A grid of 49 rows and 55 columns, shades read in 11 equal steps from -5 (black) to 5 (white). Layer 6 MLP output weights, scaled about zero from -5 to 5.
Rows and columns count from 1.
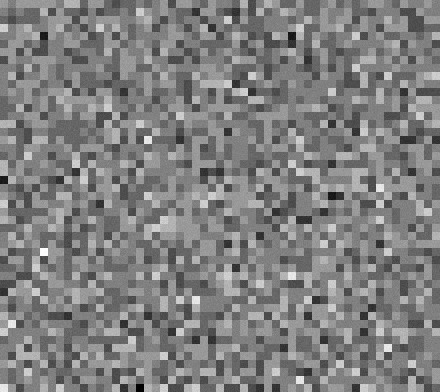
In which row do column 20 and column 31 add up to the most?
35
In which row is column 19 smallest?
40
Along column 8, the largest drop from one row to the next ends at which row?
23
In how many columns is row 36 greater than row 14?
16
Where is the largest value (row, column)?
32, 6
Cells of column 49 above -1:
35
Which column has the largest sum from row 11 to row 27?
48
